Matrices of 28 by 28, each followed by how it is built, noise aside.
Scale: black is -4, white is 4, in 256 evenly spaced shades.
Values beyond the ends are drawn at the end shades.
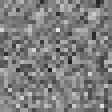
repeating columns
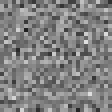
repeating columns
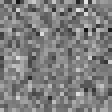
low rank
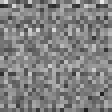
repeating columns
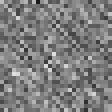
Toeplitz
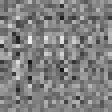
low rank
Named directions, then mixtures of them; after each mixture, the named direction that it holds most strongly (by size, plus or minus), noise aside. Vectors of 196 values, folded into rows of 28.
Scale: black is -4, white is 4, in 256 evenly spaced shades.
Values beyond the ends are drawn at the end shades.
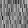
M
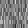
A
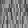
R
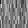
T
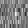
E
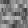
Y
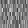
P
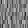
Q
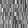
A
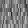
R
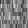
T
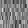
P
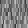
R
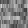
Y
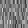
A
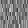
P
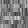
Y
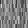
T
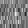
E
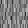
Q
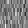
E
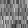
A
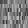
R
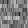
Y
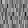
Q
